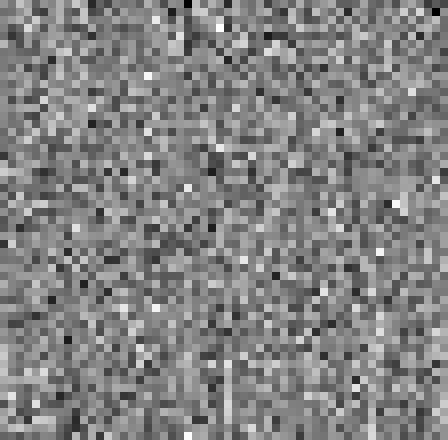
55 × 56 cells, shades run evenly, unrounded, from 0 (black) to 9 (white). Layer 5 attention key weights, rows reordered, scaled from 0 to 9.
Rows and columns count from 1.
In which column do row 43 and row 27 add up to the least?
9
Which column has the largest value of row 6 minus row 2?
22
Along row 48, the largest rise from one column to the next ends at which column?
46
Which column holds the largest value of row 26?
50
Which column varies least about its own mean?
23
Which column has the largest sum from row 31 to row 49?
48
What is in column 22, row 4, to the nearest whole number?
5
